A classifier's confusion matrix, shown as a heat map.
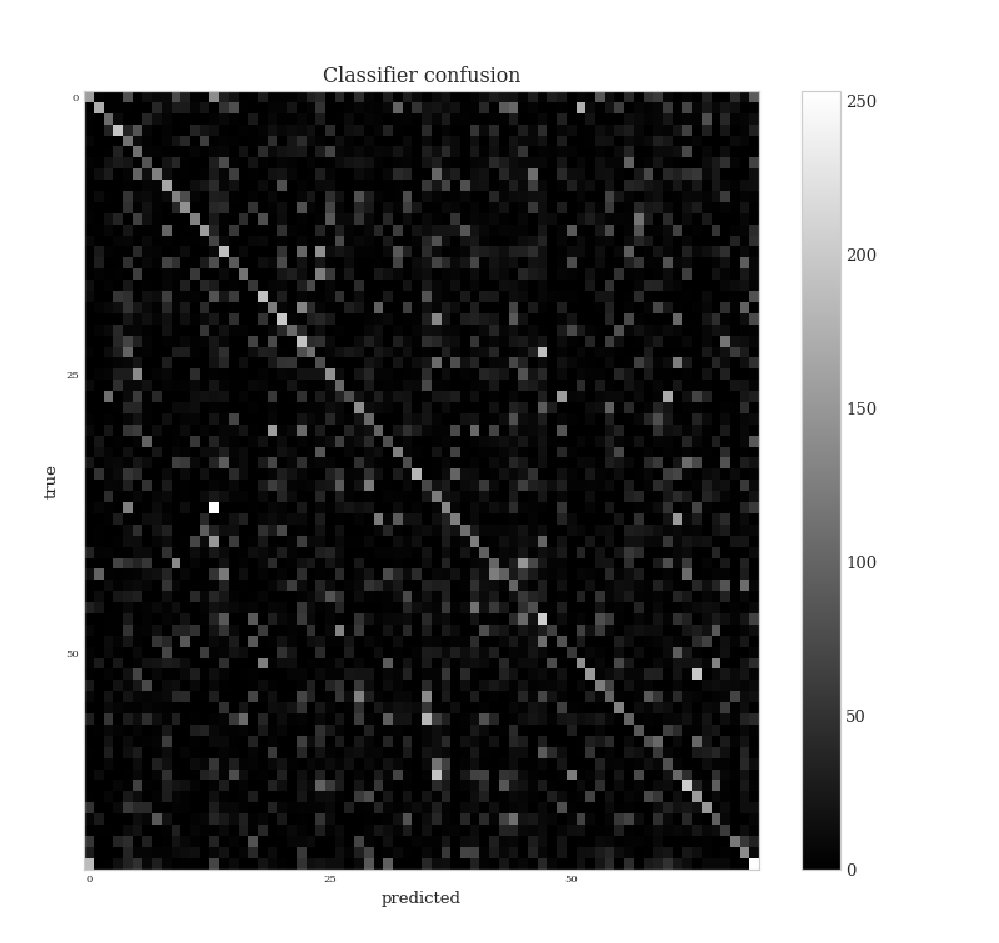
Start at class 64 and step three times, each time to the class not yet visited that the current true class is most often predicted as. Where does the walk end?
45
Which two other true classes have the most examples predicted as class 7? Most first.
65, 49
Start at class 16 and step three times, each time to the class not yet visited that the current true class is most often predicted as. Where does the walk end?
36
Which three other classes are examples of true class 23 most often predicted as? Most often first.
47, 4, 22
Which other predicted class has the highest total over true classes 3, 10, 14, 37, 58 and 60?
13
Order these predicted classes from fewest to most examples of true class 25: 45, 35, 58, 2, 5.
2, 58, 35, 45, 5
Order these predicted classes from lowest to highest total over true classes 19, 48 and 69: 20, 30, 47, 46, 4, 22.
20, 46, 47, 30, 4, 22
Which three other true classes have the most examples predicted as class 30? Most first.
38, 19, 62
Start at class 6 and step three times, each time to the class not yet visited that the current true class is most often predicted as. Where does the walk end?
29
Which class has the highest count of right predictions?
69
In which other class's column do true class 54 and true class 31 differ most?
35
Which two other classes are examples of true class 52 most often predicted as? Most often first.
63, 5
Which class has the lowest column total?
48
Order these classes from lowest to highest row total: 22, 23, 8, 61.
8, 23, 22, 61
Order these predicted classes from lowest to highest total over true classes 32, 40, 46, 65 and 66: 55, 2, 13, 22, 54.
2, 54, 22, 55, 13
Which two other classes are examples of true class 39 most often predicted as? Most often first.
12, 20
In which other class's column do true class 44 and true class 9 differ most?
68
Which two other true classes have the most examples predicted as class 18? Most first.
51, 11
